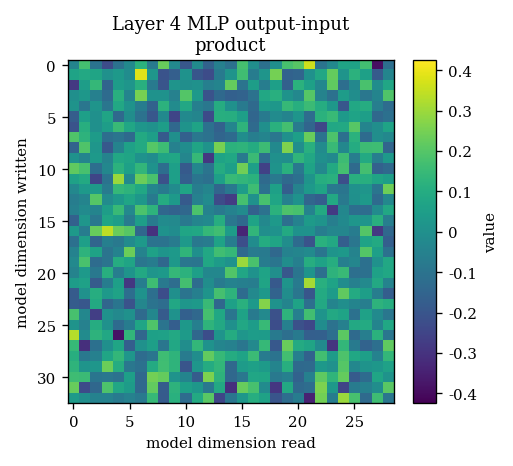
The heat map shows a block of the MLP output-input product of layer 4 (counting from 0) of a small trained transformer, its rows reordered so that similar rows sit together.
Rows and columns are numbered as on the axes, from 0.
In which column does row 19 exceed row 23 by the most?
1
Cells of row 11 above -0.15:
25
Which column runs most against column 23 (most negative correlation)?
11
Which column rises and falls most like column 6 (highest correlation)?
18
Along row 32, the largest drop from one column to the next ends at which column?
13
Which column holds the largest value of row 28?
12
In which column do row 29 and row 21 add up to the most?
7
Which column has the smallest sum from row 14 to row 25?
8
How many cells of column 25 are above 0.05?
12
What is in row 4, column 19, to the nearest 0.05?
0.15
